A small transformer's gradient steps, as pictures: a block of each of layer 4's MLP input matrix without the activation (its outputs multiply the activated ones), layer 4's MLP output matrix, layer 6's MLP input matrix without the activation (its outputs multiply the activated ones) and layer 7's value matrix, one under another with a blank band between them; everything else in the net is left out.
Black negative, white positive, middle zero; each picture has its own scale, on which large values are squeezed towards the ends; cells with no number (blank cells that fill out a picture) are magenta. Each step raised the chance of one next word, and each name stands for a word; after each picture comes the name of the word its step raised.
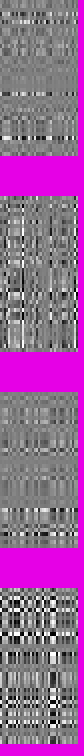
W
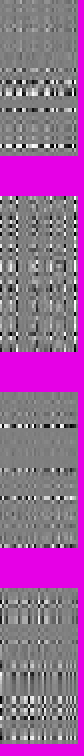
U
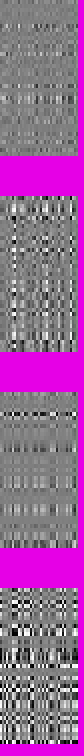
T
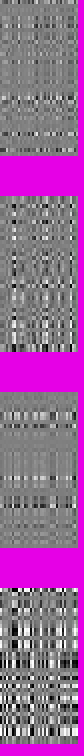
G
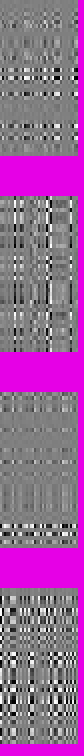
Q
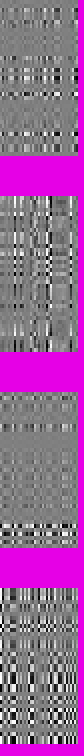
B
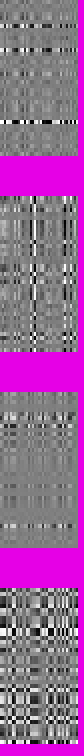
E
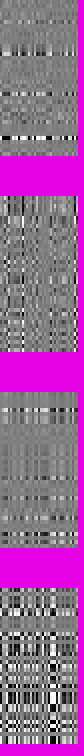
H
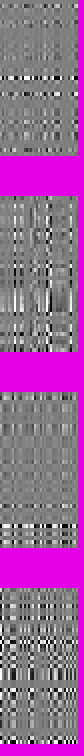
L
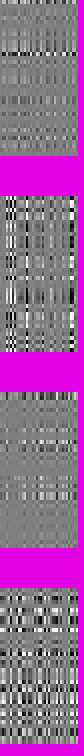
Q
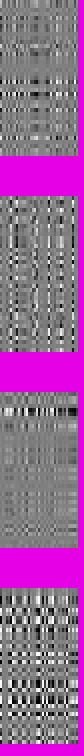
Q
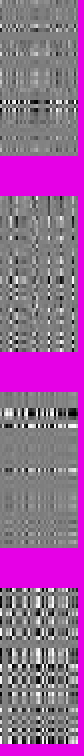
H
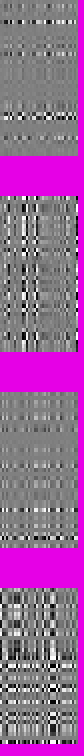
T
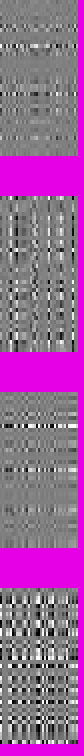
T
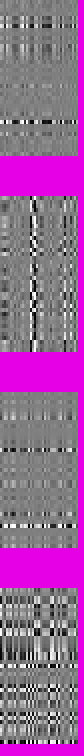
T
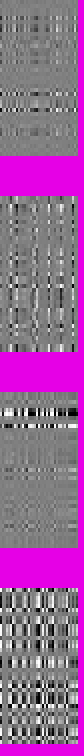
G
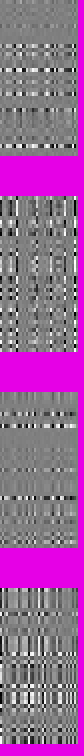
H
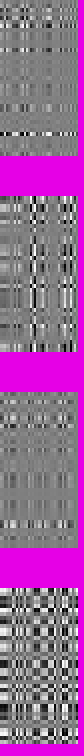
G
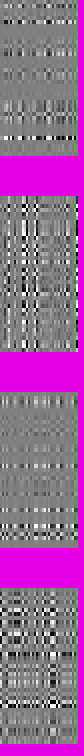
W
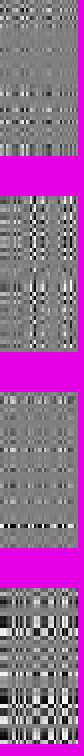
U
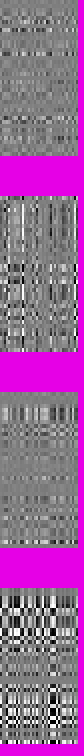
E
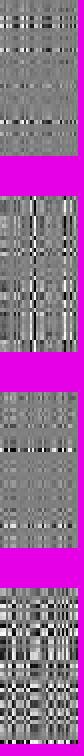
T
